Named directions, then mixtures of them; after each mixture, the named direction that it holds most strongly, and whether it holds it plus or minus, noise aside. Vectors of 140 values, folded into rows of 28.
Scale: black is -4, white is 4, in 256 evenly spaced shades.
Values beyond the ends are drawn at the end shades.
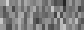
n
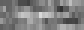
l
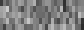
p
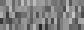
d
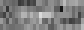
l, plus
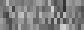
n, plus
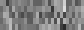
n, minus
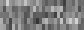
n, plus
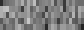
p, plus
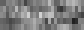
l, plus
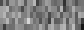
p, plus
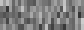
p, minus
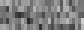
p, minus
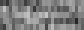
l, plus
